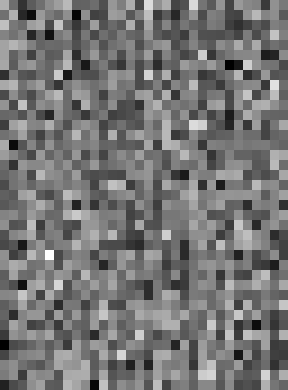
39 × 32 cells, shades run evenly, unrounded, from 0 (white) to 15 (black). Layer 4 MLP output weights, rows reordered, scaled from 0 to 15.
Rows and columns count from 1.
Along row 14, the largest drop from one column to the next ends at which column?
13
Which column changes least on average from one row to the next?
22
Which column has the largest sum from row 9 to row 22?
12
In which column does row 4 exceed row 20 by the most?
4
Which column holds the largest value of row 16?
24
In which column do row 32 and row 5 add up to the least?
27
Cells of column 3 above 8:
20
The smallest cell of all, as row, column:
26, 6
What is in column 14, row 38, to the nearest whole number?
9
